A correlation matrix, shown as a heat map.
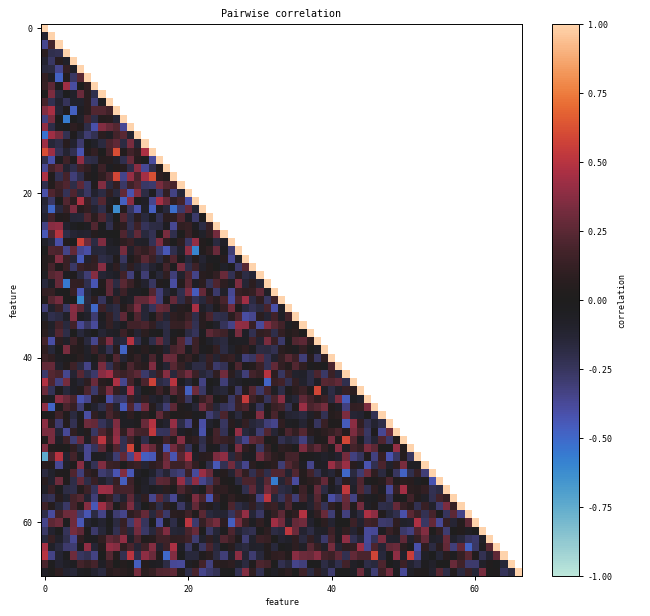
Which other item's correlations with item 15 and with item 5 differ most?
33
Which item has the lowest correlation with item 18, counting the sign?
22
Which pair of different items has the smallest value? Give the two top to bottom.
0, 52
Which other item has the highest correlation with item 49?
15
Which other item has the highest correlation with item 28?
45
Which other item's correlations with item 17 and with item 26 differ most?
2
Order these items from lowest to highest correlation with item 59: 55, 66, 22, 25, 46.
25, 55, 66, 22, 46
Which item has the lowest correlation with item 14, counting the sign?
52
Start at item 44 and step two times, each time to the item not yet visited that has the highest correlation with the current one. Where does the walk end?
12
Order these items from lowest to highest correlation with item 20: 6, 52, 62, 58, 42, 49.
6, 58, 49, 62, 42, 52
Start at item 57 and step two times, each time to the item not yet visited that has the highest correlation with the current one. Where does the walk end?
42
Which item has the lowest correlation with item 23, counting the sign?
57
